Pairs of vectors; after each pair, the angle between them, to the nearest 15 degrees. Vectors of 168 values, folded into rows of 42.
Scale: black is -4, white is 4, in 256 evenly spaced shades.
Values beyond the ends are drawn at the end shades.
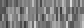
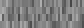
150 degrees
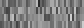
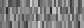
45 degrees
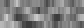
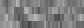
30 degrees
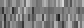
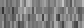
30 degrees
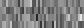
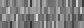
135 degrees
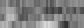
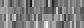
60 degrees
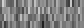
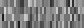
60 degrees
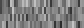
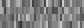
120 degrees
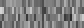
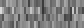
30 degrees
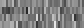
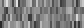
90 degrees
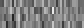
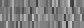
105 degrees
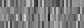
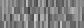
60 degrees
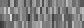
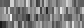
45 degrees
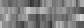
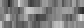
45 degrees
